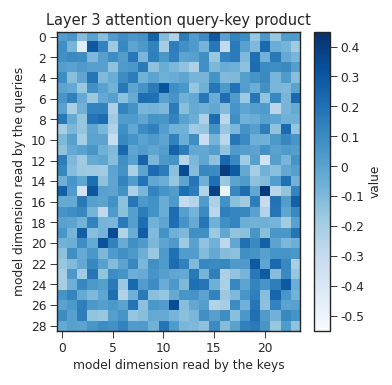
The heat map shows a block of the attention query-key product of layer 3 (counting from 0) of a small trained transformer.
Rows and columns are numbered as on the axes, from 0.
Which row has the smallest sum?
9
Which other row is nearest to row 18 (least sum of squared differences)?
11
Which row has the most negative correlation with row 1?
19
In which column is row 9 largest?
22
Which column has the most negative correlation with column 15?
2
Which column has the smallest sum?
16
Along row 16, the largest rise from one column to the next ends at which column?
21
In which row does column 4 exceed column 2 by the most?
1
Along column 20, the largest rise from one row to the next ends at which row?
15
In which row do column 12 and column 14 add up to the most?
13
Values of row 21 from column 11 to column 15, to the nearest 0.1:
0.2 0 0 -0.1 0
